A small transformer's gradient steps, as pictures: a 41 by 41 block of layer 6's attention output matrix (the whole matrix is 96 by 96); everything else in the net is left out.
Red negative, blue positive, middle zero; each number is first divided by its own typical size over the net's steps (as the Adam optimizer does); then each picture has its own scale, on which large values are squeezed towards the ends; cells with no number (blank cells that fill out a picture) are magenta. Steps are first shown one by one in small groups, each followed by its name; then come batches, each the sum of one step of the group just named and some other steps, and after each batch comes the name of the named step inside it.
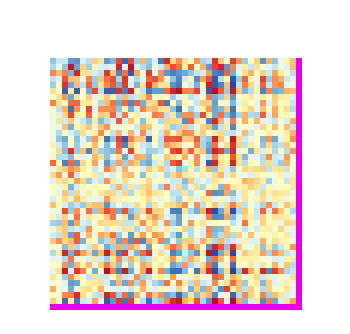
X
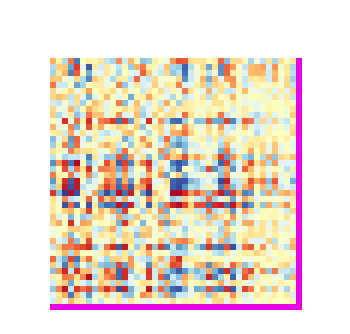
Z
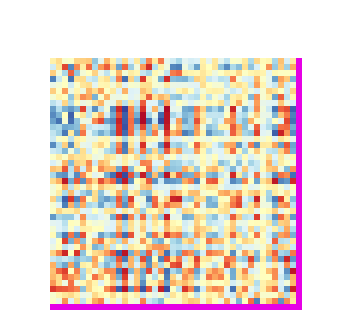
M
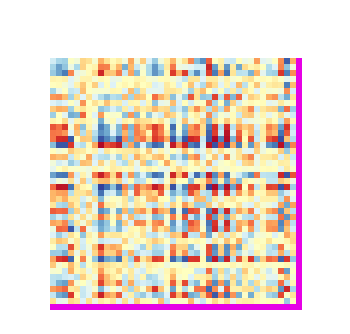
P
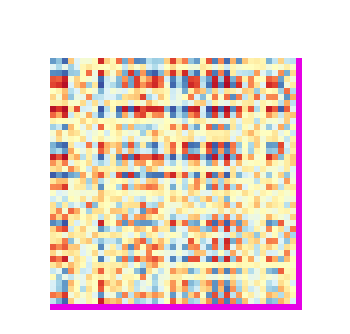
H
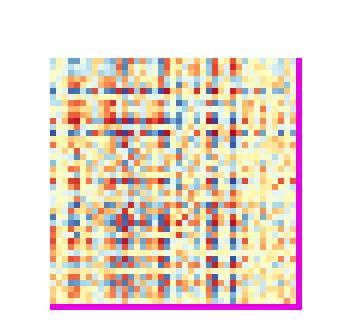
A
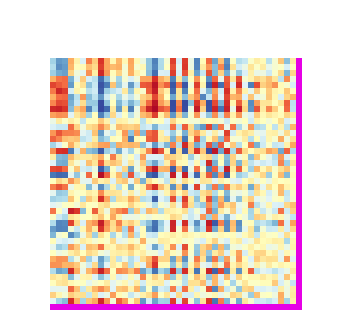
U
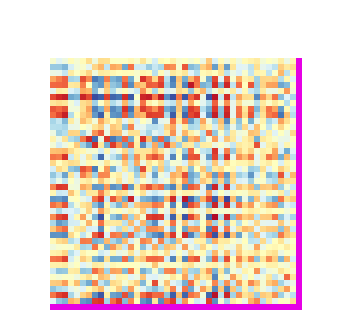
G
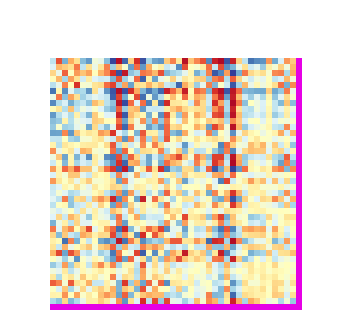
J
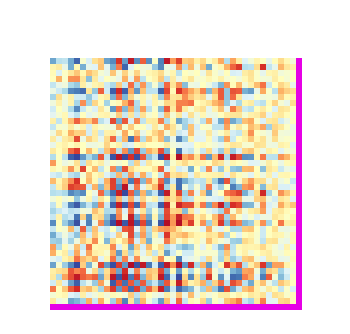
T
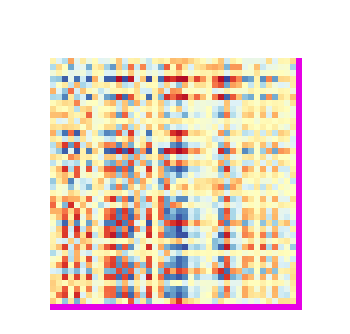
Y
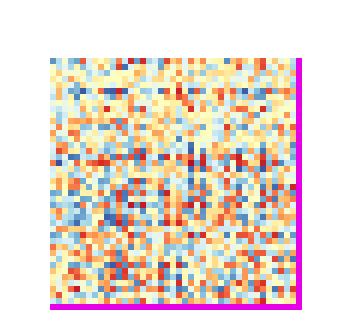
T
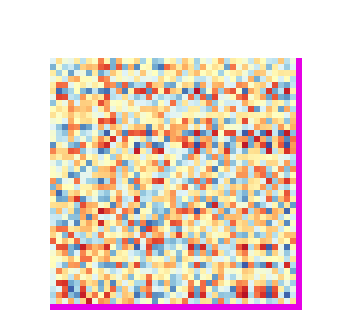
A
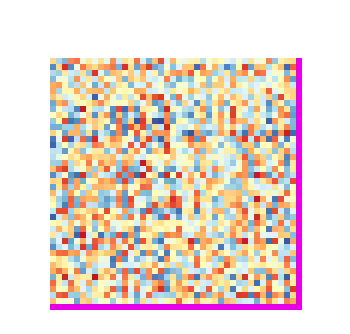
M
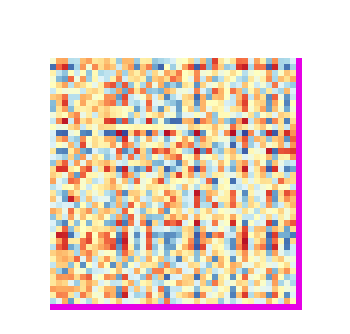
A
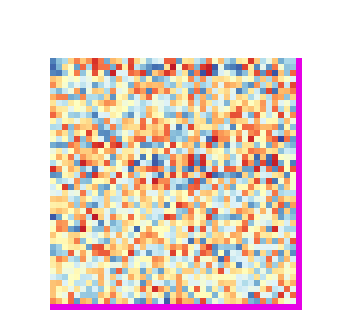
P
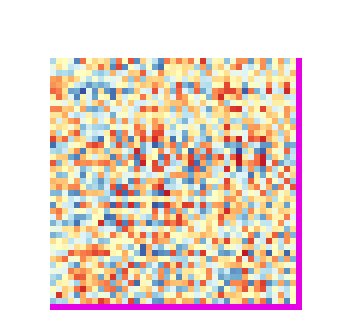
T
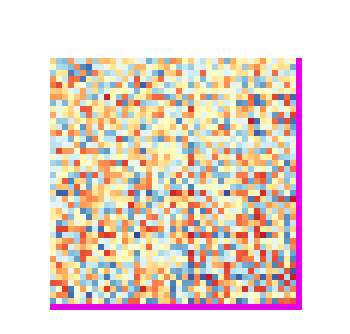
Z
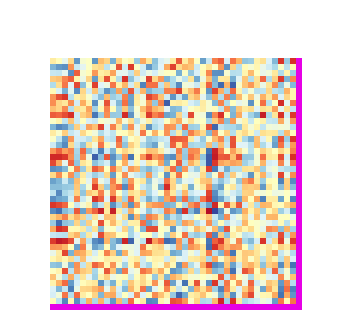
X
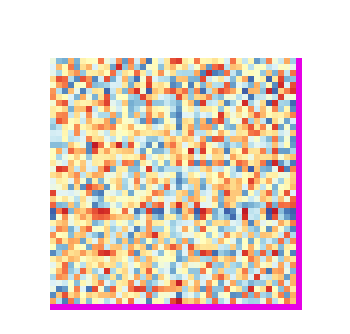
X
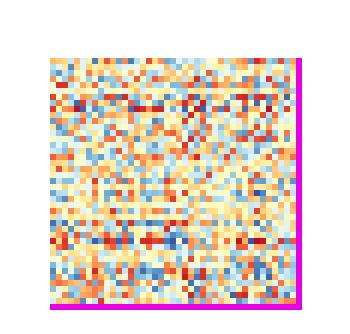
H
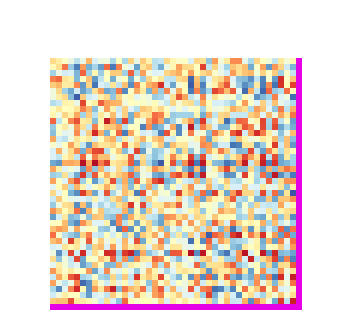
A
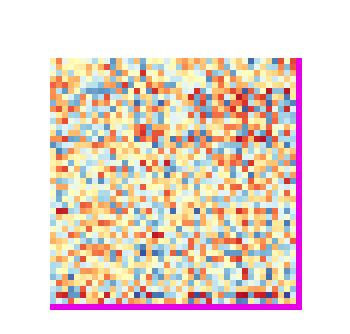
J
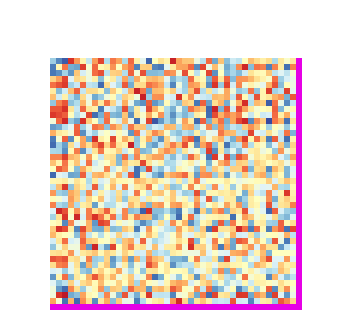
H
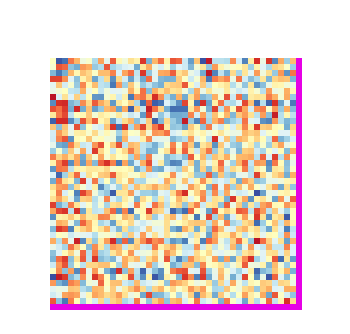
P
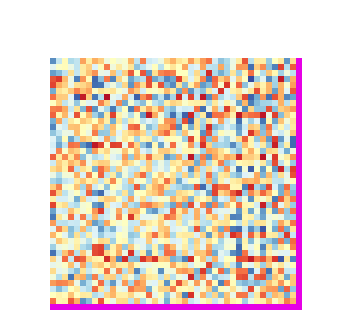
G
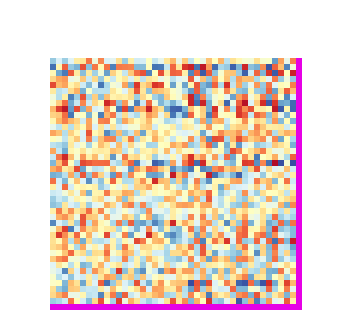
H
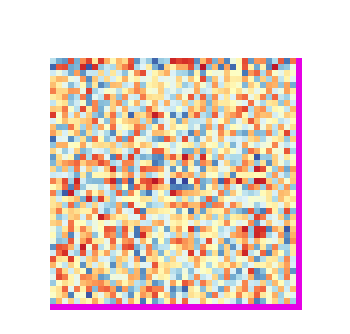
Z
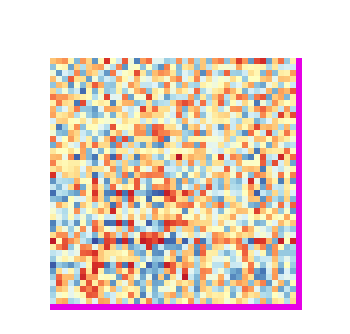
T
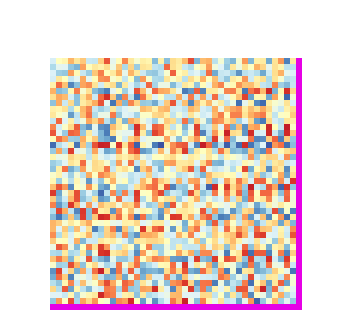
P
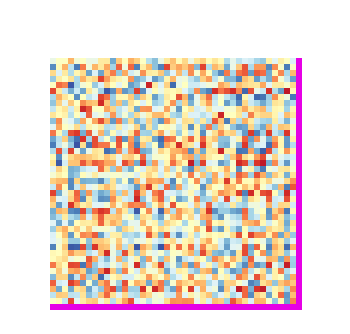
X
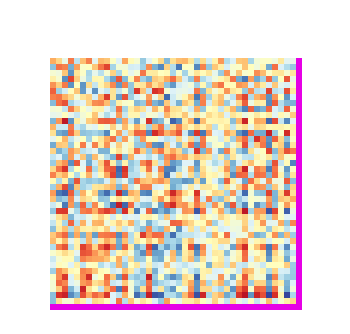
Z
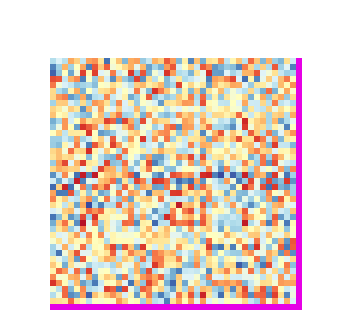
Z
